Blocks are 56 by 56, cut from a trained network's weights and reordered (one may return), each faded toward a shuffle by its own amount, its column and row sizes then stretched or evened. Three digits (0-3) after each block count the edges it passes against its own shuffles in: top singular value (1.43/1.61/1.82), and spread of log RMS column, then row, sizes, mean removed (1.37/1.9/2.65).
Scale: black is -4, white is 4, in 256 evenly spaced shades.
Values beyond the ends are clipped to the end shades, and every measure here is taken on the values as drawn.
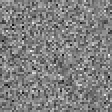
1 1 0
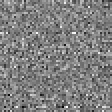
1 0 2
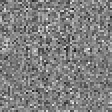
3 1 1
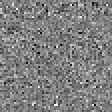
0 1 2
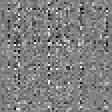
0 3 2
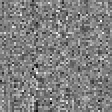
2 2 0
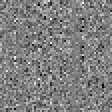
0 3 0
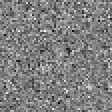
0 1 1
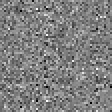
0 2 0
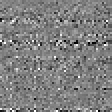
2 1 3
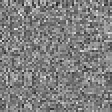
3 0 1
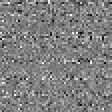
0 1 3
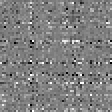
0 2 3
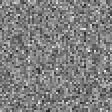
1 0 0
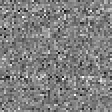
1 2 2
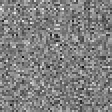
1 1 1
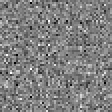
3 2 1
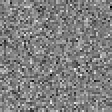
1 1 0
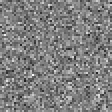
3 1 0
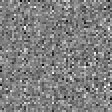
1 2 1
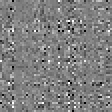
2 3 2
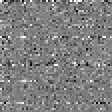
0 1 3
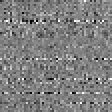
2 0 3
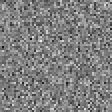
2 1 0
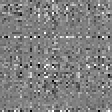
1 3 3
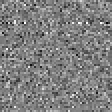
0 0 2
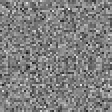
3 0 1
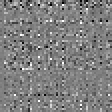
0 3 3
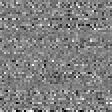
1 0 3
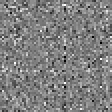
0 2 1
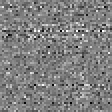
0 1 3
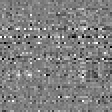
2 1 3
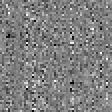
0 3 1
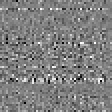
3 2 3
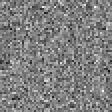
2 0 1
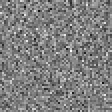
0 0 0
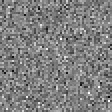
0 1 0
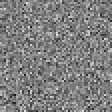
2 1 1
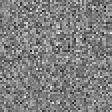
1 0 1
